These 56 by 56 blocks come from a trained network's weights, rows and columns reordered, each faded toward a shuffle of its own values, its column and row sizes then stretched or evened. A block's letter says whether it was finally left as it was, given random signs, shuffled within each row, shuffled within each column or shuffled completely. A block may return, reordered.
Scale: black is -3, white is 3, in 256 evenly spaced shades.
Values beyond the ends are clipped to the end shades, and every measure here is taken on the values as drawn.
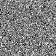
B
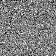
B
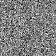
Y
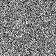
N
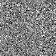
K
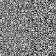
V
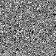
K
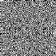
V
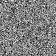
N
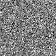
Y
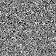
B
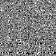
K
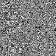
K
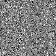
Y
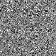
K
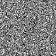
Y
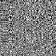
V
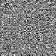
V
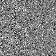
Y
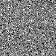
Y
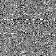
K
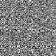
V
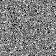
B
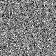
N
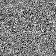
B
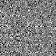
V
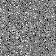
Y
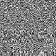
V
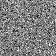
N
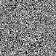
K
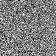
B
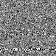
B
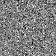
Y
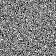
N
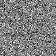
Y
